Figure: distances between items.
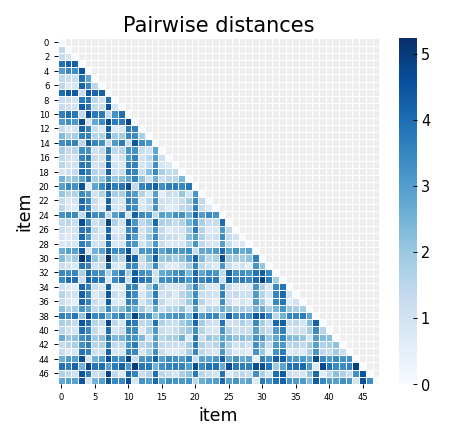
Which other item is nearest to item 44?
29
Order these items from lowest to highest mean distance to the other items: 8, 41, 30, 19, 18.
8, 18, 19, 41, 30
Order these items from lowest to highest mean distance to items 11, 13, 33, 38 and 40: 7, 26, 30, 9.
26, 9, 7, 30
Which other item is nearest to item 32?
14
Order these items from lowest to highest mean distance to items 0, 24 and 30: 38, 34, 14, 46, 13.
34, 46, 13, 14, 38
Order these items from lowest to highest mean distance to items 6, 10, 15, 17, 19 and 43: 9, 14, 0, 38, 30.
9, 0, 30, 14, 38
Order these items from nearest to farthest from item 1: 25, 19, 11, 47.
25, 19, 47, 11
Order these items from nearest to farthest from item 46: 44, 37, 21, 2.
2, 21, 37, 44
